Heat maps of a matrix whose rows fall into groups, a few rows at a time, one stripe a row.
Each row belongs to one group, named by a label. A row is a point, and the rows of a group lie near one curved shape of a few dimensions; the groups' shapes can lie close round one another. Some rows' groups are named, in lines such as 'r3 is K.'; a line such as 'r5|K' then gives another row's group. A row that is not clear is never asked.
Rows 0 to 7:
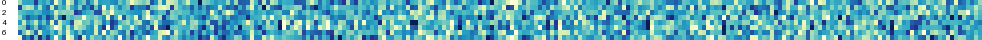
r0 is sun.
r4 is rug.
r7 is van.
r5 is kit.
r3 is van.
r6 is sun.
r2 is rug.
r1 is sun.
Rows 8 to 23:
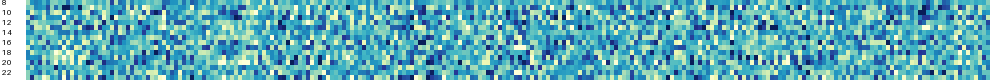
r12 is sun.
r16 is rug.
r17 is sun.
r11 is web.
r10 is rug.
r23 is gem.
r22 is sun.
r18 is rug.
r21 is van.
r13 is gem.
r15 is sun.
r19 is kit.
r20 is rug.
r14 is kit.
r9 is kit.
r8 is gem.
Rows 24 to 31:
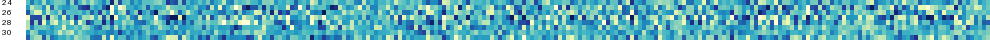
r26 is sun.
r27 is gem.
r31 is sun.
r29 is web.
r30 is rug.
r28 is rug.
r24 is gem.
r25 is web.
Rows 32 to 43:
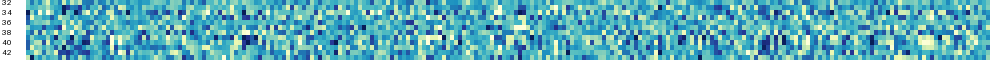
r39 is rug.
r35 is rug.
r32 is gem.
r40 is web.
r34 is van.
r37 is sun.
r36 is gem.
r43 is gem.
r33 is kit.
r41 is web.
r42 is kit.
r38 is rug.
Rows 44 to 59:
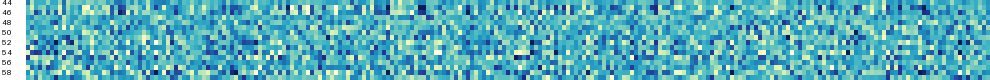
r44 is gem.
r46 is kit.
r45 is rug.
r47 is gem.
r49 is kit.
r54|van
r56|gem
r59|van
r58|rug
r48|rug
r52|van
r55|sun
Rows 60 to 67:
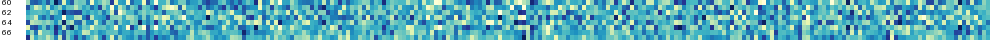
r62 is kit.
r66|van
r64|sun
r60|van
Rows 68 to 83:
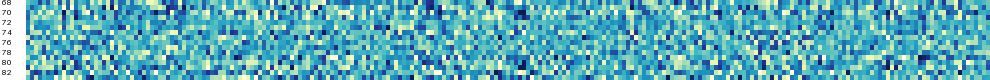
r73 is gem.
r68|sun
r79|web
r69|gem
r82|van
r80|sun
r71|sun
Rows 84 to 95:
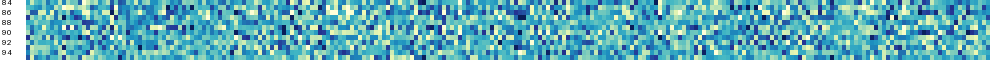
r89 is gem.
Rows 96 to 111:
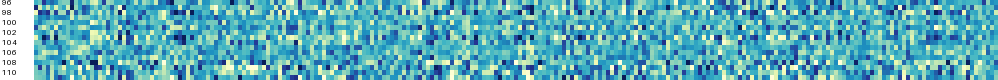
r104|kit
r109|rug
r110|sun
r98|gem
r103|gem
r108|rug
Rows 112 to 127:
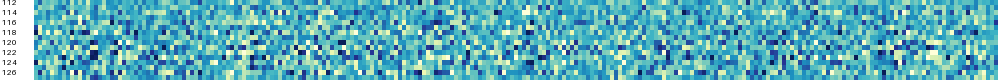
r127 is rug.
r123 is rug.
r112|gem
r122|rug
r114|sun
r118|van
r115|rug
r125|van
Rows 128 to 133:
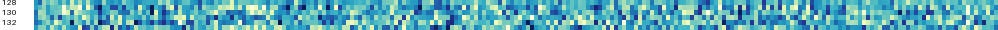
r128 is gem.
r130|rug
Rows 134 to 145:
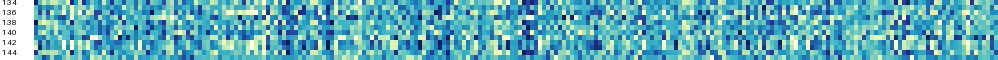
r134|sun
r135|kit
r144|sun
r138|sun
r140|sun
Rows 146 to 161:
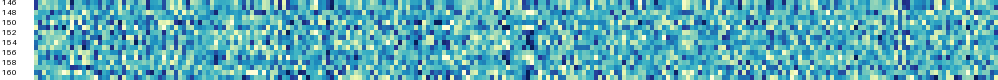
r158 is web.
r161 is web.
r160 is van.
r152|sun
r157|van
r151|van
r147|sun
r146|sun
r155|sun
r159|kit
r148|sun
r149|rug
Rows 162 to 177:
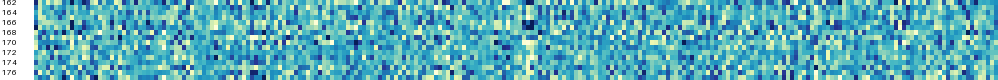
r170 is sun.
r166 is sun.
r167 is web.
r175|sun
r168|van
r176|rug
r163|rug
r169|rug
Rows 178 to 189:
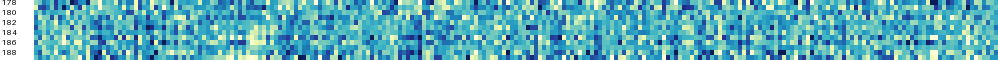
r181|sun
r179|van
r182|gem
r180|gem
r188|gem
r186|rug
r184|rug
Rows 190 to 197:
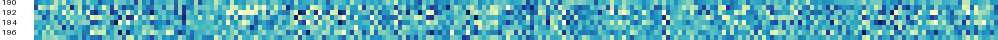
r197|kit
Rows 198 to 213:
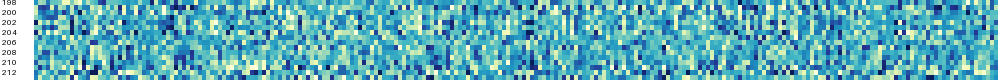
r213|rug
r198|rug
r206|rug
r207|rug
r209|gem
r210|sun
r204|van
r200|van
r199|gem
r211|rug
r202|web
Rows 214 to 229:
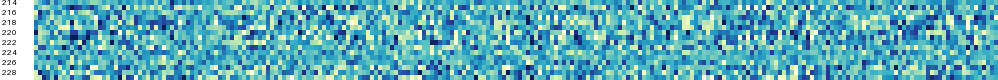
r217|web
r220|web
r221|kit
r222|sun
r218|web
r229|gem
